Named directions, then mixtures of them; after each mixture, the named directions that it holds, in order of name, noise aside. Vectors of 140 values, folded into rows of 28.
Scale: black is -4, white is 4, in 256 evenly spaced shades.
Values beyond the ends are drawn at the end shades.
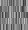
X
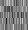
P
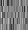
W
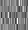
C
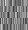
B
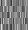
B, W, X.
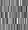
C, X.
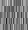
B, P.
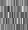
C, P.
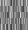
B, X.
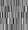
P, W, X.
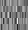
B, C, W.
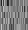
W.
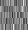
P, X.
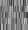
X.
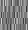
B, C.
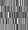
C, P.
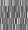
B, C, X.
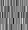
P, W, X.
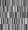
B.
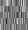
B, C, P.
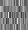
C, P.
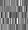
C.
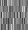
W, X.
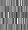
C, P, X.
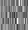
C.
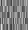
B, W, X.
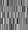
C, W.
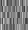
B, W.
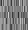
C, P, W.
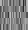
C, W, X.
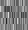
C, P.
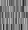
X.
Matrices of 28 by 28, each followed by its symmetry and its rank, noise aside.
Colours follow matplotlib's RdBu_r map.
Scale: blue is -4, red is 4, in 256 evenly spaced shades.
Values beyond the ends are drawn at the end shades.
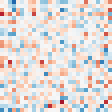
antisymmetric, rank six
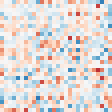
no symmetry, rank four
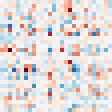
no symmetry, rank four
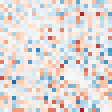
antisymmetric, rank eight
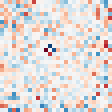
antisymmetric, rank eight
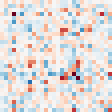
symmetric, rank four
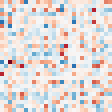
no symmetry, rank six
